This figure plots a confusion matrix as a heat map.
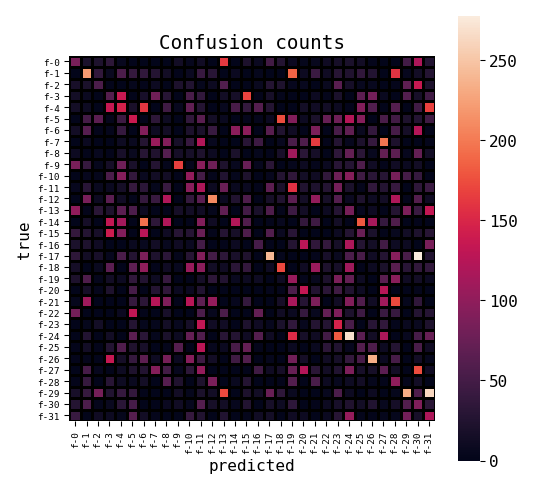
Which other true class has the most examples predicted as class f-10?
f-21
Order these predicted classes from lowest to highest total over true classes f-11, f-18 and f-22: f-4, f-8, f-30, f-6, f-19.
f-4, f-8, f-30, f-6, f-19
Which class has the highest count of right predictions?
f-24
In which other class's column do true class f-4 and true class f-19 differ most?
f-31
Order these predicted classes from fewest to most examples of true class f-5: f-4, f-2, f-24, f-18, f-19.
f-4, f-2, f-19, f-24, f-18
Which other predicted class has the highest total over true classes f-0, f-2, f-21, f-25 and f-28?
f-30
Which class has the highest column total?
f-11
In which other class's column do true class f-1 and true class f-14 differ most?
f-19
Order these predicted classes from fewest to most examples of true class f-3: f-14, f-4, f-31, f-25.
f-14, f-31, f-25, f-4
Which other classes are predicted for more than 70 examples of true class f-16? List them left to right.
f-20, f-24, f-31
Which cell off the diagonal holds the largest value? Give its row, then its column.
f-17, f-30
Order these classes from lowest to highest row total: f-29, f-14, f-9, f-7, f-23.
f-23, f-9, f-7, f-29, f-14
